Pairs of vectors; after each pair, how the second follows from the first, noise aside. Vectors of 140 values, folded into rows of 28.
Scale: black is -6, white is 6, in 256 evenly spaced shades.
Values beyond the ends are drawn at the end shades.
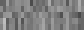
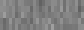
reversed, negated, shrunk.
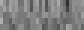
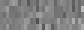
reversed, partly zeroed.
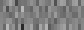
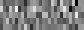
wrapped around, scaled up.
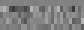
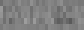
reversed, shrunk.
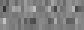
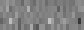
reversed, partly zeroed.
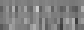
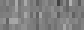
wrapped around, negated, partly zeroed.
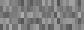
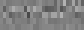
reversed, partly zeroed.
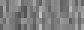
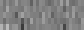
wrapped around, negated, partly zeroed.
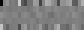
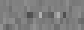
wrapped around, negated, partly zeroed.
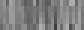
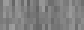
reversed, shrunk.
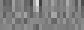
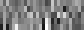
reversed, scaled up.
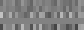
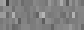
reversed, partly zeroed.
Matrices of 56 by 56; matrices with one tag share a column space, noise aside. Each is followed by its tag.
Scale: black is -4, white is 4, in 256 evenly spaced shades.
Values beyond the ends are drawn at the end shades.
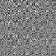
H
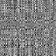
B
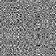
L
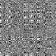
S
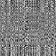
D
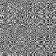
S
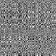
S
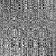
B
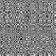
S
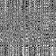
D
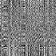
D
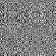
S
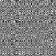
H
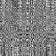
D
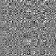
H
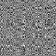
L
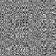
L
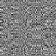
L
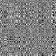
S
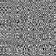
L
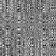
B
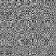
H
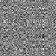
L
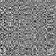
L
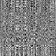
D
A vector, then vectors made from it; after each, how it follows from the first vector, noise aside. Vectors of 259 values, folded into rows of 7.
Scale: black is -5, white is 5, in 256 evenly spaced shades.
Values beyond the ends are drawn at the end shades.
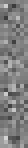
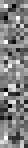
scaled up.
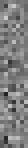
negated.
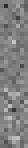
negated, partly zeroed.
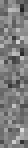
reversed, negated.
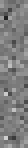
partly zeroed.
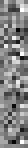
reversed, scaled up.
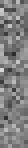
wrapped around.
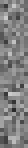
negated.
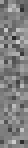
reversed, negated.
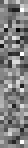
reversed, scaled up.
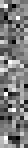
scaled up.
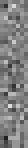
negated.
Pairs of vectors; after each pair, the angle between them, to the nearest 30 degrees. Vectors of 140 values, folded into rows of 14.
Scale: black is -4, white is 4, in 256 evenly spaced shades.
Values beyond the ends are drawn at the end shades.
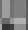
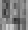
150 degrees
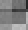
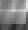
150 degrees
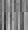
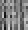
30 degrees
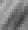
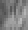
150 degrees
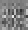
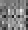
150 degrees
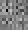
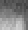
90 degrees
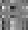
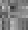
30 degrees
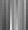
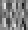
90 degrees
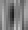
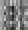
60 degrees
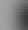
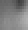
120 degrees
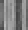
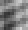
120 degrees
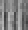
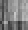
120 degrees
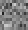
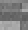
90 degrees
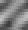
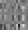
90 degrees
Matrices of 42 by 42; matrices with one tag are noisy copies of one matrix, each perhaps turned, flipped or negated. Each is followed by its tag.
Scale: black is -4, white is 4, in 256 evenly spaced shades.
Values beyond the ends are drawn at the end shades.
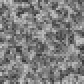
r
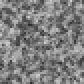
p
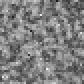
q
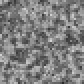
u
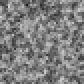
p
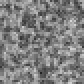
u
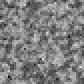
p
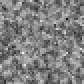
p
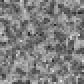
r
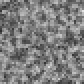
u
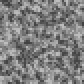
p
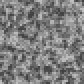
u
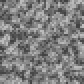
r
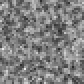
p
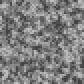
p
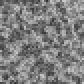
q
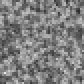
p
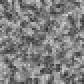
r
